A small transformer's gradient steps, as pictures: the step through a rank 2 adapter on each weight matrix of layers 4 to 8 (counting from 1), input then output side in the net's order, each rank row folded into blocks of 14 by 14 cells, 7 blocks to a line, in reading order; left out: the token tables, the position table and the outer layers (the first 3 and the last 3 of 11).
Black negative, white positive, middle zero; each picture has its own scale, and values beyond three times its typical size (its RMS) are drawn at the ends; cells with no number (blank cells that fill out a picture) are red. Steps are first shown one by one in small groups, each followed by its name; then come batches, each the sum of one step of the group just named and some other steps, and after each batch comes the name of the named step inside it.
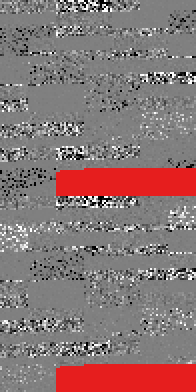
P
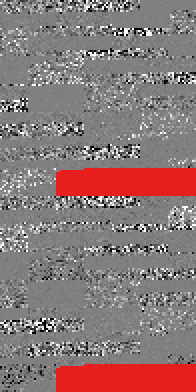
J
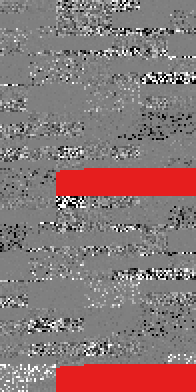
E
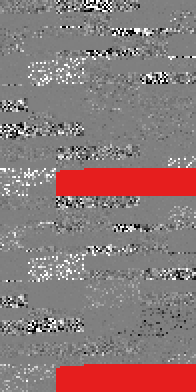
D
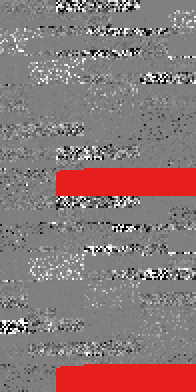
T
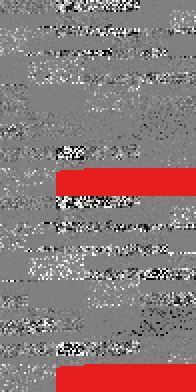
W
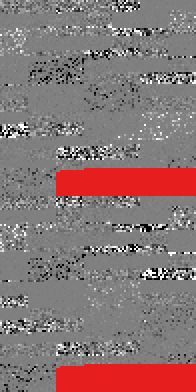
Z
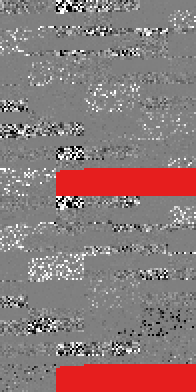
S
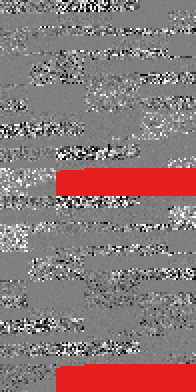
S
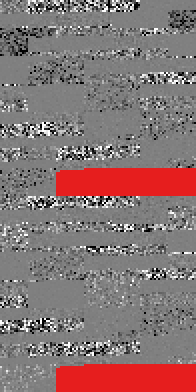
P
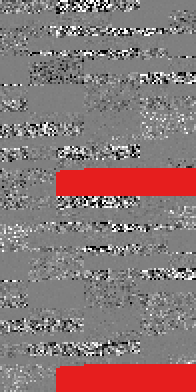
P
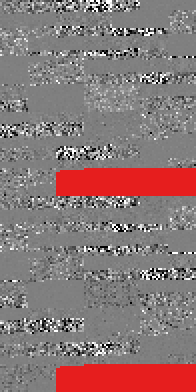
J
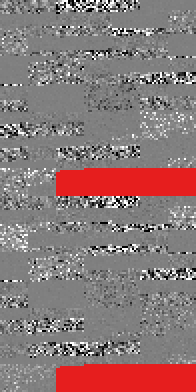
D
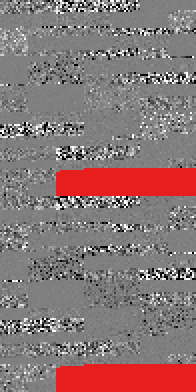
E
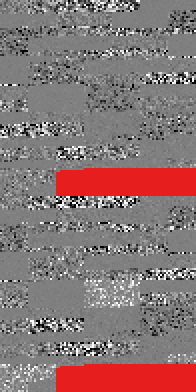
E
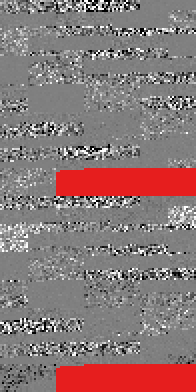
J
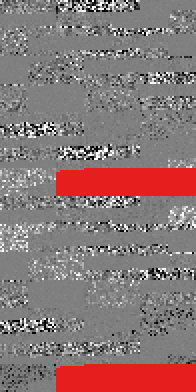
J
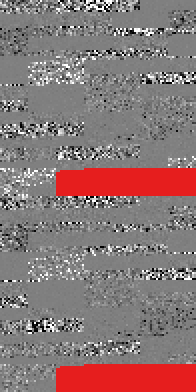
D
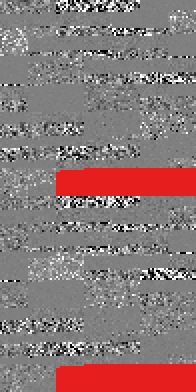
J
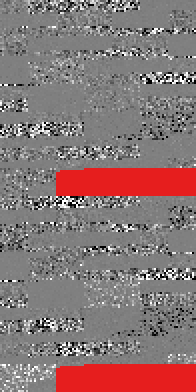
E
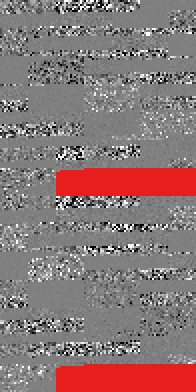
S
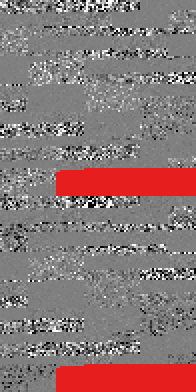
J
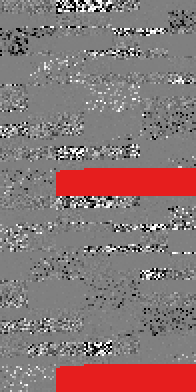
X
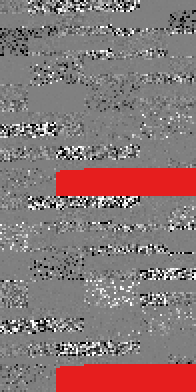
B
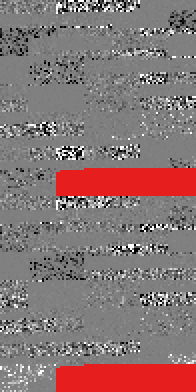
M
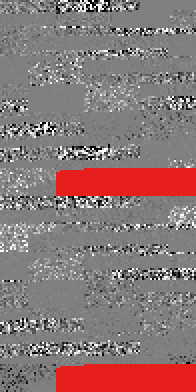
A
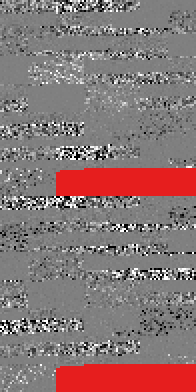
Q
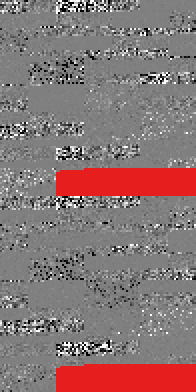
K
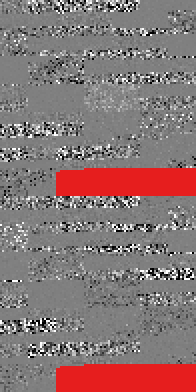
Q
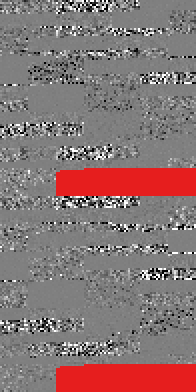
K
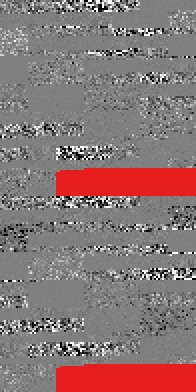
Q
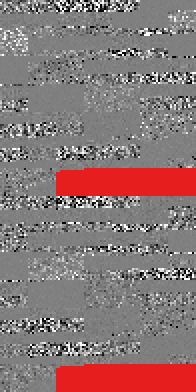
A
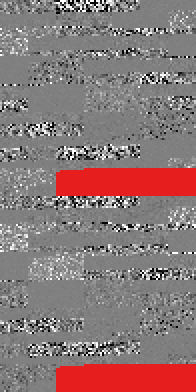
A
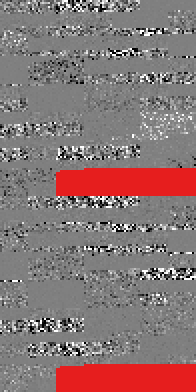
B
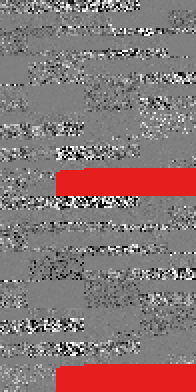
Q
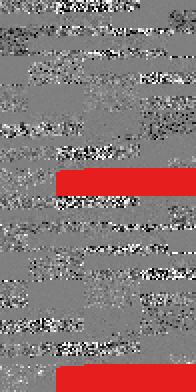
M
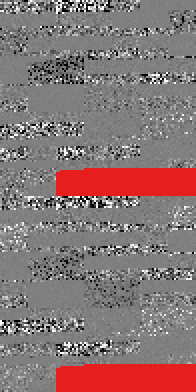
K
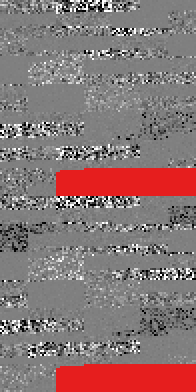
Q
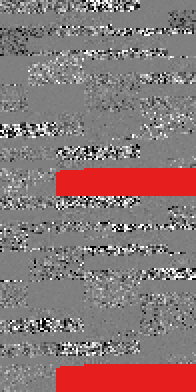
B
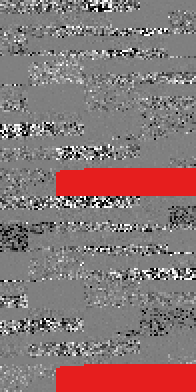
Q
